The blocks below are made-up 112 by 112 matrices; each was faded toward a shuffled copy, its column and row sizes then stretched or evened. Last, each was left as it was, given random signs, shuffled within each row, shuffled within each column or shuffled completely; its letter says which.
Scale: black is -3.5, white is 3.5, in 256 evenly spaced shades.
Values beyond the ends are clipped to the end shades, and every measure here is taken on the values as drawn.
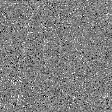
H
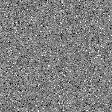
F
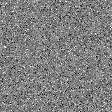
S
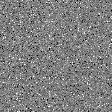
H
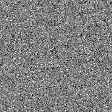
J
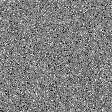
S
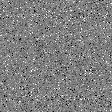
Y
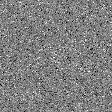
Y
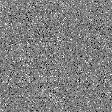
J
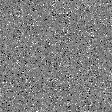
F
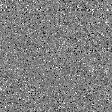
J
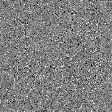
J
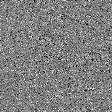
H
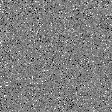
H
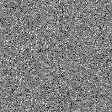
F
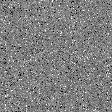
F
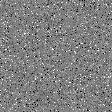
H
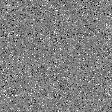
H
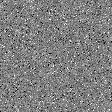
S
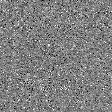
J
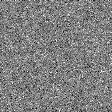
Y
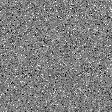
Y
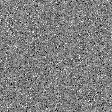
F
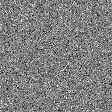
S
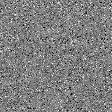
H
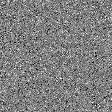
F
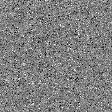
H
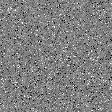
F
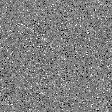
H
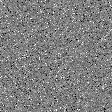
S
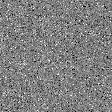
Y
